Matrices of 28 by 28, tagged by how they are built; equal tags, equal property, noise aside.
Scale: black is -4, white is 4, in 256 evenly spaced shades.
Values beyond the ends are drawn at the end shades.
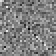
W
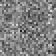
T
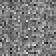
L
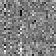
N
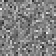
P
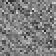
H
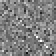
W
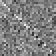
W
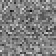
P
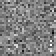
N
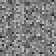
L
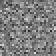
T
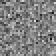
L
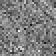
H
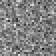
L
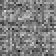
T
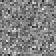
L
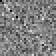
W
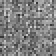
T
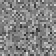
P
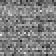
T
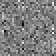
N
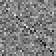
W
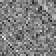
H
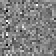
N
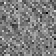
H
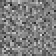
L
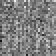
T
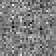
N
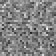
P
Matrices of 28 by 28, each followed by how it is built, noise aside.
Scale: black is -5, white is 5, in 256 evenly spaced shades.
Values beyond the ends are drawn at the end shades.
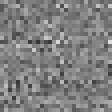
low rank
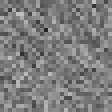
Toeplitz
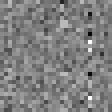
uneven columns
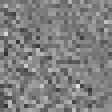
lower triangular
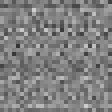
repeating columns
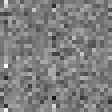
uneven columns
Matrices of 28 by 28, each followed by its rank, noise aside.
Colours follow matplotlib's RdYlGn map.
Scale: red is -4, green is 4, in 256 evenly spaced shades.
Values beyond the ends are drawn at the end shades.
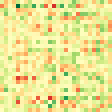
four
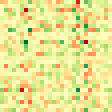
four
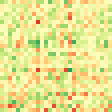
three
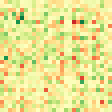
five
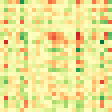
two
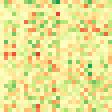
six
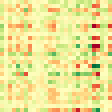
two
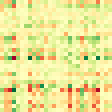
two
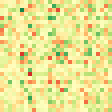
four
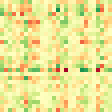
three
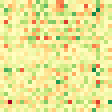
four
